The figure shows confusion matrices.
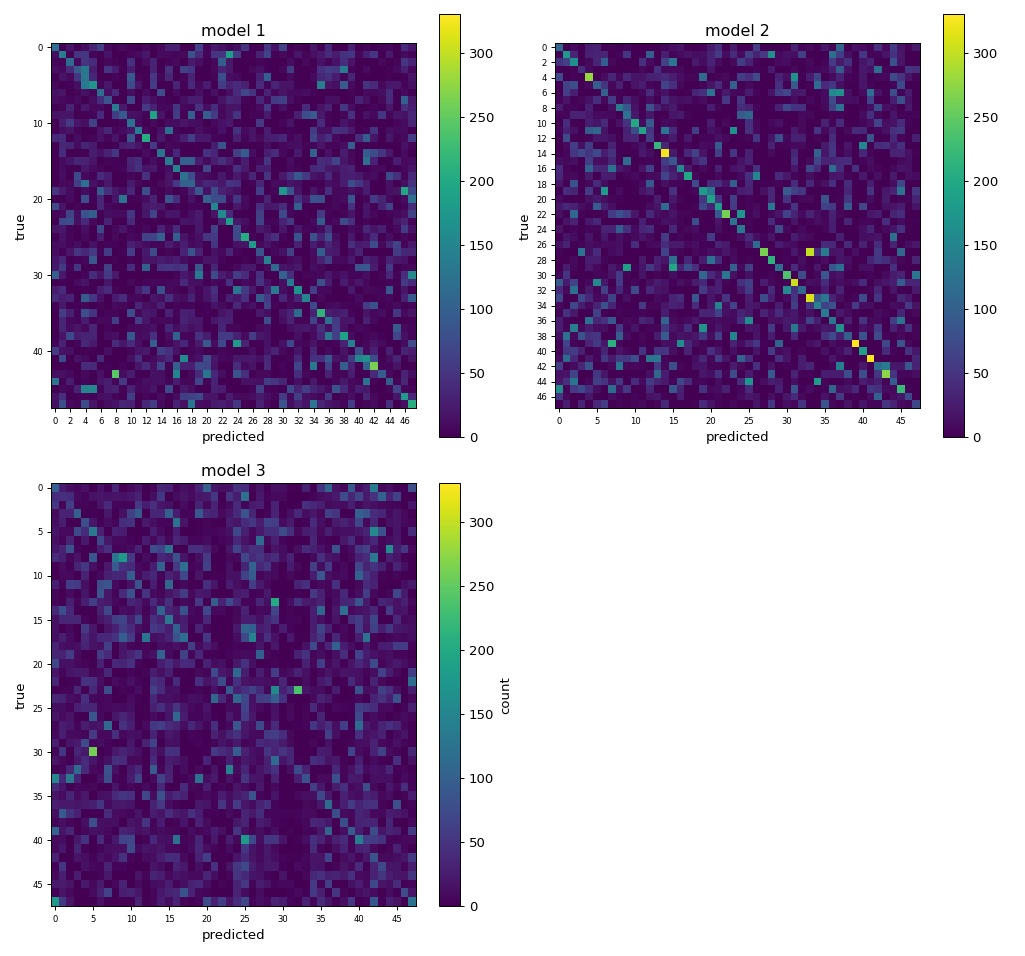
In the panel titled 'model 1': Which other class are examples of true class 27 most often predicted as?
35
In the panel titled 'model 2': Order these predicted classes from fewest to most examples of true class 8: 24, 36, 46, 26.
26, 46, 24, 36
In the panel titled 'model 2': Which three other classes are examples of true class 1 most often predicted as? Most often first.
28, 36, 12
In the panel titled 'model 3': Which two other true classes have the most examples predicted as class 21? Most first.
24, 13
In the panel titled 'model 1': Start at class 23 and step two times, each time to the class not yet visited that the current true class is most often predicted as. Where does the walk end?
32
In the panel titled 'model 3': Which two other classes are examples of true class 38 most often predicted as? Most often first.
5, 12
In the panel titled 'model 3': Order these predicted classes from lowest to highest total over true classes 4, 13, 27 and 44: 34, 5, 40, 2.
2, 5, 34, 40
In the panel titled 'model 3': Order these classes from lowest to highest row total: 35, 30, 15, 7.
35, 15, 30, 7
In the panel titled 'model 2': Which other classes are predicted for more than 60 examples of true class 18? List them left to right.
2, 12, 23, 45
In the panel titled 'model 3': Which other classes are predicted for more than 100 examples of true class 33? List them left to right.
0, 2, 19
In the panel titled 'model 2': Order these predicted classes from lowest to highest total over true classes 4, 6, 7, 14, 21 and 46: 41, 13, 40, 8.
8, 13, 40, 41
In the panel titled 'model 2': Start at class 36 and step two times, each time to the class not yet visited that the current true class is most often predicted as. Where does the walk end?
44
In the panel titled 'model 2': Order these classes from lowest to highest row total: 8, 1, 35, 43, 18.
35, 18, 8, 43, 1
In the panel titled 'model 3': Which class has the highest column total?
25
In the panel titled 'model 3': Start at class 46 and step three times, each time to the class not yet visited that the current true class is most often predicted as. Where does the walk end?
16
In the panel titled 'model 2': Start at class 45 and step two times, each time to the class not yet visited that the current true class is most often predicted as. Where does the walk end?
37
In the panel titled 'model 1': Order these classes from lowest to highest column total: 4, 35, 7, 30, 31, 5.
7, 31, 30, 5, 35, 4
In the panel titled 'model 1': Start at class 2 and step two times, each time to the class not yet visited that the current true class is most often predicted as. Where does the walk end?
5
